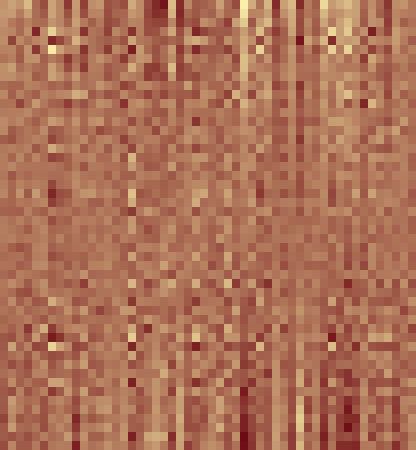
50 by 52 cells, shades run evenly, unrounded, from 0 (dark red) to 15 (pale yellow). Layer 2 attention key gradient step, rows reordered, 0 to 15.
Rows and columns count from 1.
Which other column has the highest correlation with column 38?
35
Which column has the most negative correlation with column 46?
47
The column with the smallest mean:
19
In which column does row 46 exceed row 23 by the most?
38
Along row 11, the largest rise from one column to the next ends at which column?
30
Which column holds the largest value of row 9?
31
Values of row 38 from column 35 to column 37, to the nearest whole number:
8 6 6
